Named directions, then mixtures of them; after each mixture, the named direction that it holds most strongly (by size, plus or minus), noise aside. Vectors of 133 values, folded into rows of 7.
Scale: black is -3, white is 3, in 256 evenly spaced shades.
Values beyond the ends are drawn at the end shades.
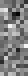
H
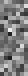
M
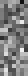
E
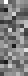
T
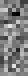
H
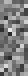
M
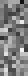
E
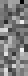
E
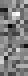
H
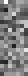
T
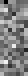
T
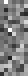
M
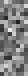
M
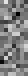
H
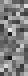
M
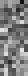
E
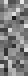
E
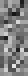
E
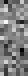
E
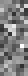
M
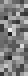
M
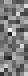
M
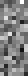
E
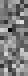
E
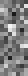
H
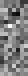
H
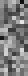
E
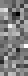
H
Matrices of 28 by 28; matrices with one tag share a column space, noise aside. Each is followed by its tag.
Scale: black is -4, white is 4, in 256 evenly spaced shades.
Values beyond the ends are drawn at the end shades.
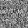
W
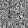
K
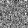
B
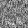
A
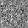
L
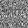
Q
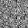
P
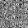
K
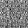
P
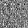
K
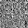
K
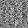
L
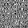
K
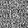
Q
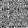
K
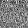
B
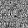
Q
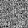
K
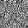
B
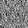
B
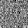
P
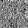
P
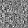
L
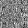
W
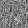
W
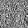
L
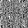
P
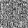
K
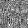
W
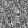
A
